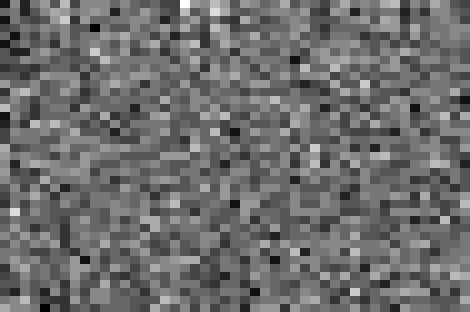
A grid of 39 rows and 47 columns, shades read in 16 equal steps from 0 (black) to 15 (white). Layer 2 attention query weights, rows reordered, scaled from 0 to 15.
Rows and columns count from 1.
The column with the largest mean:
11
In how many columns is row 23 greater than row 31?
14
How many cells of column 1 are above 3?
30
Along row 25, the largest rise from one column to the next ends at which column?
43
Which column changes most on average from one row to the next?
36
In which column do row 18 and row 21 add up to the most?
44
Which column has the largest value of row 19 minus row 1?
1
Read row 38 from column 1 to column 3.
7 8 11
